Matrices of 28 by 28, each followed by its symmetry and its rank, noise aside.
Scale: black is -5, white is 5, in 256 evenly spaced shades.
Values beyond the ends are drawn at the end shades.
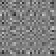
symmetric, rank two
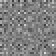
symmetric, rank three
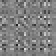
antisymmetric, rank two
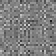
no symmetry, rank three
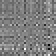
no symmetry, rank two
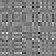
antisymmetric, rank two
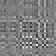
no symmetry, rank two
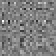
no symmetry, rank three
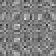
symmetric, rank three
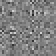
antisymmetric, rank four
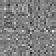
antisymmetric, rank four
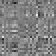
no symmetry, rank three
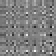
antisymmetric, rank two
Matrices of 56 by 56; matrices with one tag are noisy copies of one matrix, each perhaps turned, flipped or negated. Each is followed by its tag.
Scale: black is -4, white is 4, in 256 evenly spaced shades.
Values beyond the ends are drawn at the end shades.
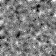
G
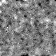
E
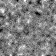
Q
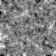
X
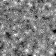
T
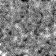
E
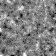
T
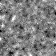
Q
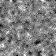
Q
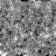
E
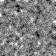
G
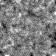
X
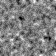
G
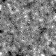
X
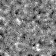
G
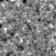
T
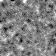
T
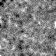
E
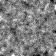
X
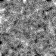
X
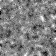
Q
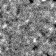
T
